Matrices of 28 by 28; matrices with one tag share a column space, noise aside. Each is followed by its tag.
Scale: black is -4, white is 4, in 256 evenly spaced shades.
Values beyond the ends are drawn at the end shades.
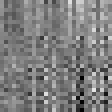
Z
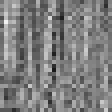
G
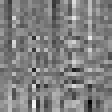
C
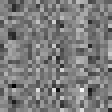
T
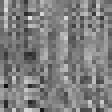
G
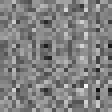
T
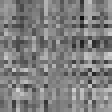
C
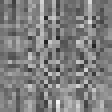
C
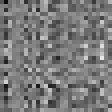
T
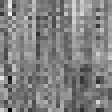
G
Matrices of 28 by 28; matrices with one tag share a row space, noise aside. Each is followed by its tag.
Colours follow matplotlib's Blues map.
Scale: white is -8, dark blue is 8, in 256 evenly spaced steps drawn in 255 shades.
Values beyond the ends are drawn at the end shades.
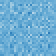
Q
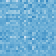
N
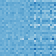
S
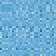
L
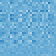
Q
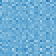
L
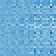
S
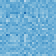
N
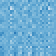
Q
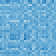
N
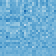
N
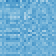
N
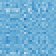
N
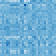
N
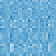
Q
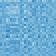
N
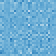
Q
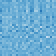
L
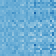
S
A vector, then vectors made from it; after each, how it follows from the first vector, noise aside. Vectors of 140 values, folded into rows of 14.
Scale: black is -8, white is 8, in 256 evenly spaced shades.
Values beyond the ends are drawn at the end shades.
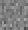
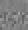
wrapped around, partly zeroed.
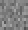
copied.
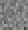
copied.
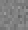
wrapped around, shrunk.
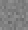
wrapped around, shrunk.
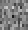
wrapped around, scaled up.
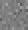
wrapped around, partly zeroed.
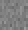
negated, shrunk.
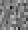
wrapped around, scaled up.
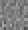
copied.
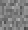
copied.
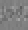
partly zeroed.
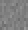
negated, shrunk.
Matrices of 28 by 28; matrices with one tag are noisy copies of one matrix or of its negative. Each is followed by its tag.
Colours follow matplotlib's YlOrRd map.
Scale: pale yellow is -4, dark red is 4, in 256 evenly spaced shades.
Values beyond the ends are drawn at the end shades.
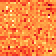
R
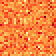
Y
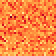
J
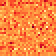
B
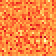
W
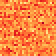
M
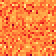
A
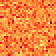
Y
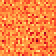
W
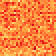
R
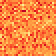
M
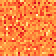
J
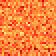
J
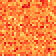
J
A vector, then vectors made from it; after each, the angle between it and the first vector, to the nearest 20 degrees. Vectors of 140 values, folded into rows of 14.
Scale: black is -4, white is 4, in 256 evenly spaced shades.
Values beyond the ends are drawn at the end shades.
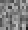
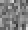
160 degrees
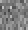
120 degrees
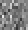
120 degrees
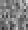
60 degrees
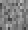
100 degrees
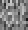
80 degrees
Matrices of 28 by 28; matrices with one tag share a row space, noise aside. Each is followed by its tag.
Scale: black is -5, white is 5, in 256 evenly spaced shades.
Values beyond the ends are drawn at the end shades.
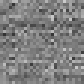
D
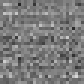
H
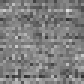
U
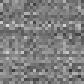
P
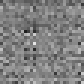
P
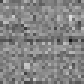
P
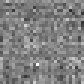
P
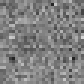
D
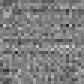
H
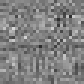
D
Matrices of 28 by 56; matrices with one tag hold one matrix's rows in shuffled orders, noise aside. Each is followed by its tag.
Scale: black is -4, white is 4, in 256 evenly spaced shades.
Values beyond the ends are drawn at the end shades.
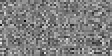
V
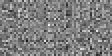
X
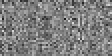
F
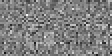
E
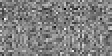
F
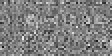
E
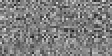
V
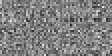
V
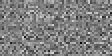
E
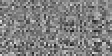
V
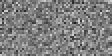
F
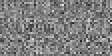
E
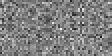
F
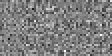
E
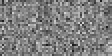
F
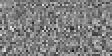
V
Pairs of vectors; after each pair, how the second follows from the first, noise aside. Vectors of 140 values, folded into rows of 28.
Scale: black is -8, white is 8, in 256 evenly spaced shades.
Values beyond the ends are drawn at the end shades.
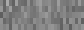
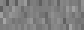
negated, partly zeroed.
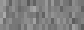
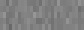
wrapped around, negated, shrunk.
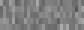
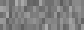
reversed.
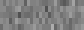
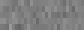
reversed, shrunk.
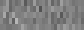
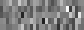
reversed, scaled up.
